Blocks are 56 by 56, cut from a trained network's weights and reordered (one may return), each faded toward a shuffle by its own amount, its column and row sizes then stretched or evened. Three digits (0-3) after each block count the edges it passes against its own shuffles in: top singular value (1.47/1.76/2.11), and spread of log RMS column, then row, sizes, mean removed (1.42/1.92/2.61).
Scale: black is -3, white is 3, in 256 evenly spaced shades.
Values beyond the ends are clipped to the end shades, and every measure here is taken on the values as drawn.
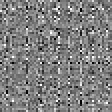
3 3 2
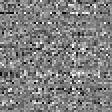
1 1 3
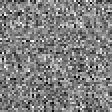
1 0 2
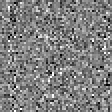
0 2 0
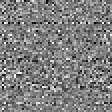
2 1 3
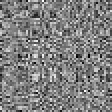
3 2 1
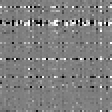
3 1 3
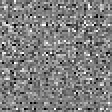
0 2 3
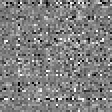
0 2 3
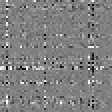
1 2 3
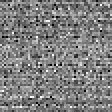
1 0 2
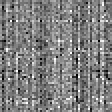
3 2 2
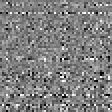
0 2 3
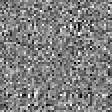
2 2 2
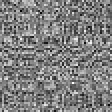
3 0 1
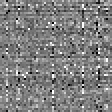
1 2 1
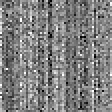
3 3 0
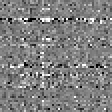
1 1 3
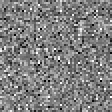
0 0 0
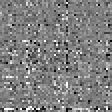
0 2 3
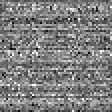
2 0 2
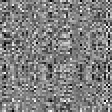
3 3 1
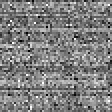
2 1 0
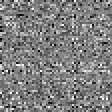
1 1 3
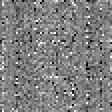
0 2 1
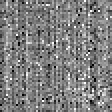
2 2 0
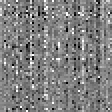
2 3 1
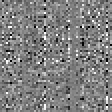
0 3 2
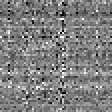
1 2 2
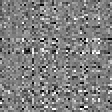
1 3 3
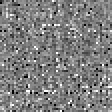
0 0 2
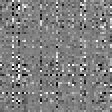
0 3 3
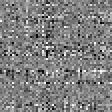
2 2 3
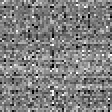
1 2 1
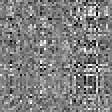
3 3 2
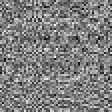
3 0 0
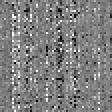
1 3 1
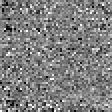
0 1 2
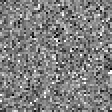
0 1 0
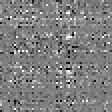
0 2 3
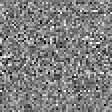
0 0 2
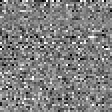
1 1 3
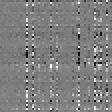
2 3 2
